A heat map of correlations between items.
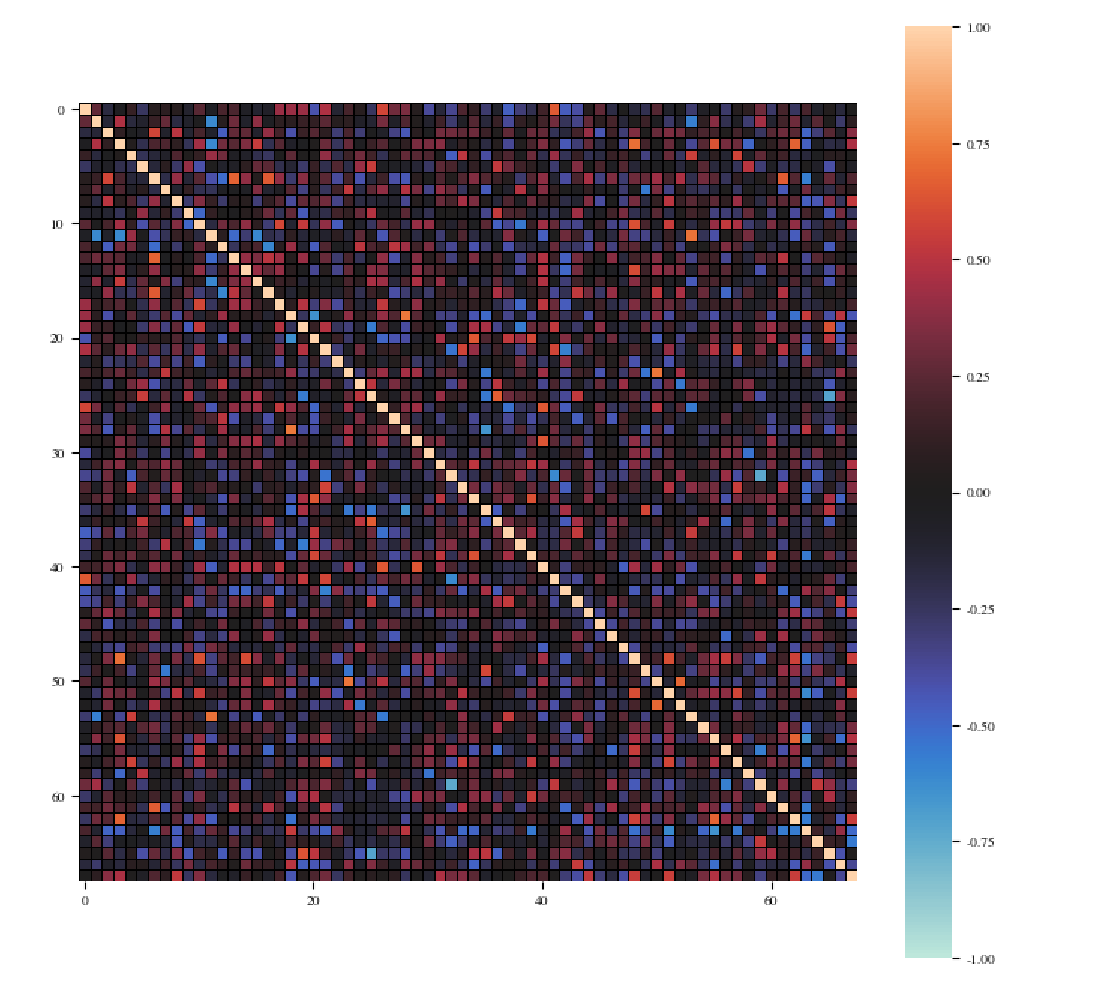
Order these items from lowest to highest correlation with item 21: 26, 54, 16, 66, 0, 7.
66, 7, 16, 26, 54, 0
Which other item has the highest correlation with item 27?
12
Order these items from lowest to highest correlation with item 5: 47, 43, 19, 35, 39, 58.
19, 35, 39, 47, 43, 58
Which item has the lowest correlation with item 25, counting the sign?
65
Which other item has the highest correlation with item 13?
6
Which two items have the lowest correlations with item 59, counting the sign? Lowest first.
32, 56
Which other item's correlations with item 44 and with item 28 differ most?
18
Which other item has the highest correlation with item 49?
35
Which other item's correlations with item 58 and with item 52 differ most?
24
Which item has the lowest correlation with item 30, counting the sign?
58
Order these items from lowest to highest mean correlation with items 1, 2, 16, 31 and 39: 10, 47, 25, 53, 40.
47, 53, 10, 25, 40
